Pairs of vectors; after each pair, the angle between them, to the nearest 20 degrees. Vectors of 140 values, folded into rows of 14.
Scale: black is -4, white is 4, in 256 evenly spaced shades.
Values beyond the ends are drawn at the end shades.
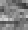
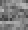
160 degrees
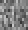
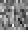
20 degrees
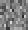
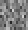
160 degrees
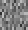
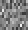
140 degrees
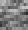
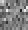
60 degrees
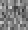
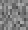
40 degrees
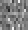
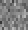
60 degrees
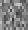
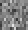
120 degrees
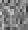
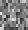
60 degrees
